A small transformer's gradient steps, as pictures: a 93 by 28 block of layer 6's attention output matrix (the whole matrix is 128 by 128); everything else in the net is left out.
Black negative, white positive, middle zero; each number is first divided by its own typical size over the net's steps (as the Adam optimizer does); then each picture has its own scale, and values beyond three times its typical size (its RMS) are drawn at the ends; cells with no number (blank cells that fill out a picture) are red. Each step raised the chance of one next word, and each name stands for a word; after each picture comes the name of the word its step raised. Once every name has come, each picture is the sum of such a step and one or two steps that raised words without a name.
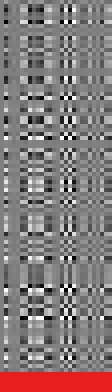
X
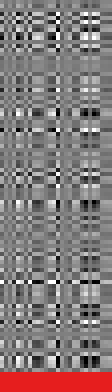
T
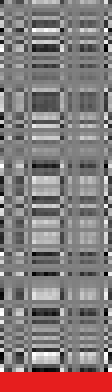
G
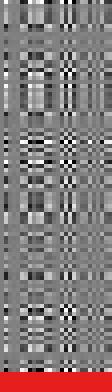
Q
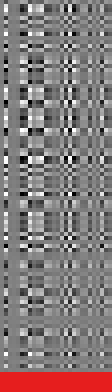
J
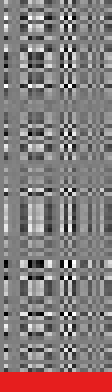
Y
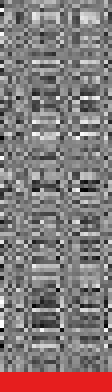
X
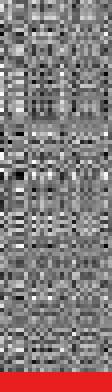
Q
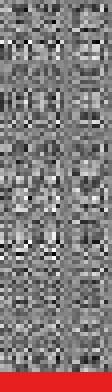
G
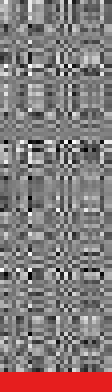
Q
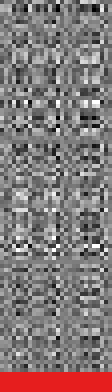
J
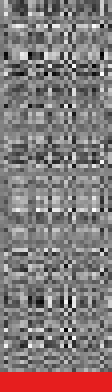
Q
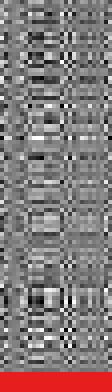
X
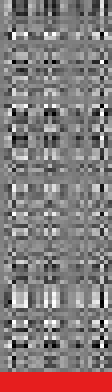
T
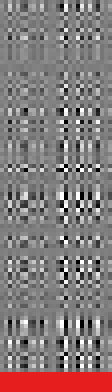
T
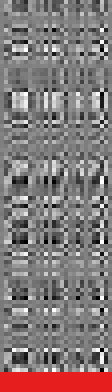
G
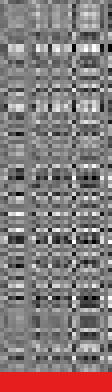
G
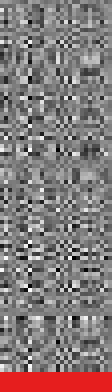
X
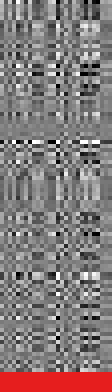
Q
